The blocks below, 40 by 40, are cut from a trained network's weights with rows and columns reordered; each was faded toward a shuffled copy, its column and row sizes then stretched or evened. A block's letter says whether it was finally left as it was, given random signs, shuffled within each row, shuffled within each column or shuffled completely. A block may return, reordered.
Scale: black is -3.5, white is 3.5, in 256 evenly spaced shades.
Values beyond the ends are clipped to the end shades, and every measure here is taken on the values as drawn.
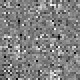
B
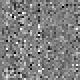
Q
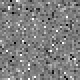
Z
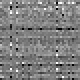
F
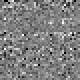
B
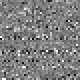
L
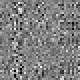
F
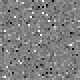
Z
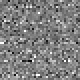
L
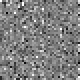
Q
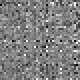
B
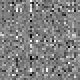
B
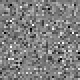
L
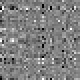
F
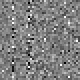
Q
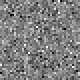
Z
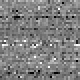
L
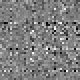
B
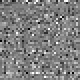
L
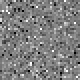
Z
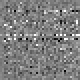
B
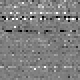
L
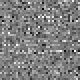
L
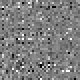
B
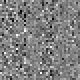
Q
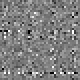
F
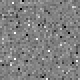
Z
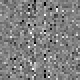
Q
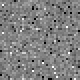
Z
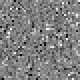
Z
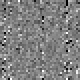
Q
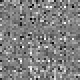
B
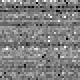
L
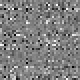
B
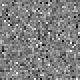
Z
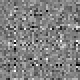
B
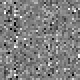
Q
